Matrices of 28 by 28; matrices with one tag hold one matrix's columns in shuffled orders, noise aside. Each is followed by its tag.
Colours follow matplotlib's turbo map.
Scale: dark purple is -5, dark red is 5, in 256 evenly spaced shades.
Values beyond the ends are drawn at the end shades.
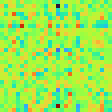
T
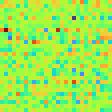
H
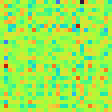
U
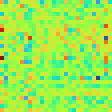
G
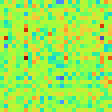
G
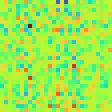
U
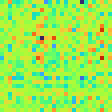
G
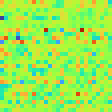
H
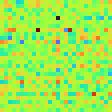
H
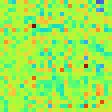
U
